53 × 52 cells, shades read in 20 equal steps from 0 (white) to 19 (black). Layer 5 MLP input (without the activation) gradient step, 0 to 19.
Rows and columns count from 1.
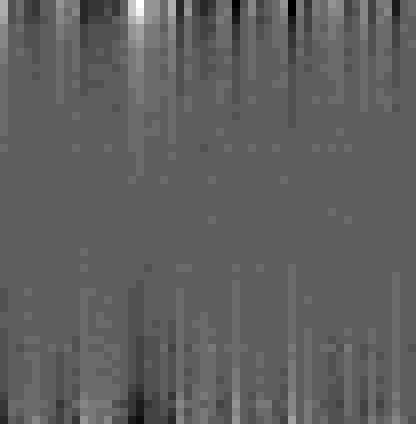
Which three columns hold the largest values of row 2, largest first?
37, 30, 50
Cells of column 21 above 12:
3
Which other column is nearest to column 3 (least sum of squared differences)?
52
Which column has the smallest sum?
18
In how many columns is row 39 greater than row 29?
3
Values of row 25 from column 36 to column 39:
12 12 12 12
